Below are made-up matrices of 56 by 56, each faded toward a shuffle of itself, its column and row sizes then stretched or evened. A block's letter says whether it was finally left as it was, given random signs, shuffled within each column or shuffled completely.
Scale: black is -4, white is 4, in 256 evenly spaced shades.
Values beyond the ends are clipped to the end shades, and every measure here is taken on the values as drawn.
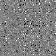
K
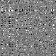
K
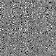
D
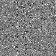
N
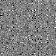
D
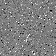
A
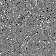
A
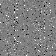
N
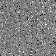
N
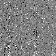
N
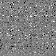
D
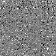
D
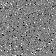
A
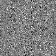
N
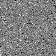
A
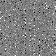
N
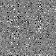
D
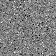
A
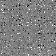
D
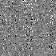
D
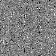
N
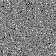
A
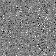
N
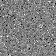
A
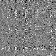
K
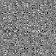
K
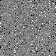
N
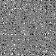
D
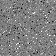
A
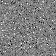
A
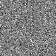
N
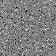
A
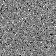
A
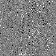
N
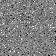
A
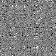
D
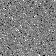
A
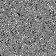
A
